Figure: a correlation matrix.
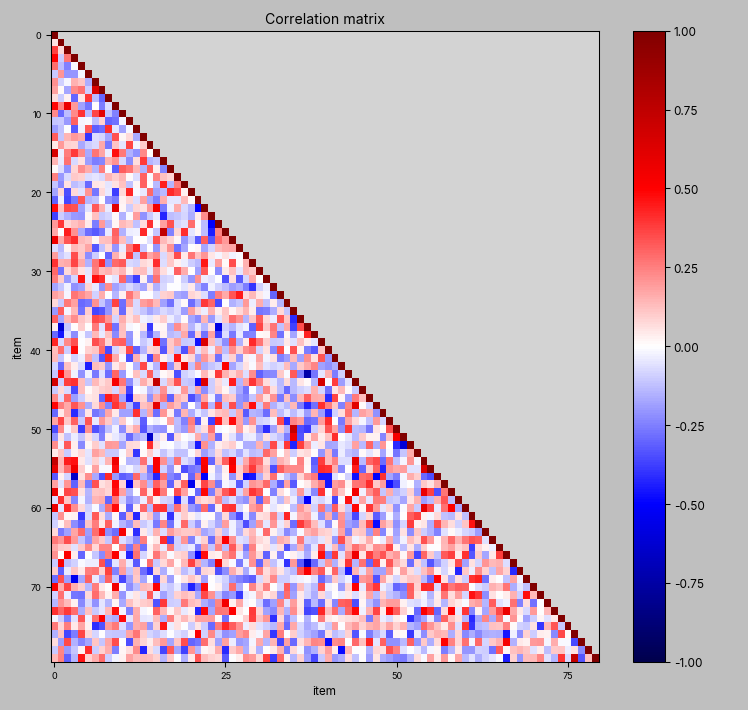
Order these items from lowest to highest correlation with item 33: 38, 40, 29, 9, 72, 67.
38, 9, 67, 29, 72, 40
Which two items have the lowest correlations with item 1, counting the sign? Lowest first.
37, 38
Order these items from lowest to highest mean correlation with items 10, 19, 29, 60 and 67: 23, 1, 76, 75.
23, 76, 1, 75
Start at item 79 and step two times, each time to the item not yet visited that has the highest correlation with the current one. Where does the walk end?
21
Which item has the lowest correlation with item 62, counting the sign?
47
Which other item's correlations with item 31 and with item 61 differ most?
4
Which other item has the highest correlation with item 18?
41
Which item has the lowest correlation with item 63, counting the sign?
12
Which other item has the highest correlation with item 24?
67
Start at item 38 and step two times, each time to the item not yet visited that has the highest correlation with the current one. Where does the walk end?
68
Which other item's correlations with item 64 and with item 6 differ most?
25
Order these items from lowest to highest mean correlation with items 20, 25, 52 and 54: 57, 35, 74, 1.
74, 57, 35, 1
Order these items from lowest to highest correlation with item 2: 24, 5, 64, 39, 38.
5, 38, 24, 39, 64
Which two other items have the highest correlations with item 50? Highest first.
35, 51
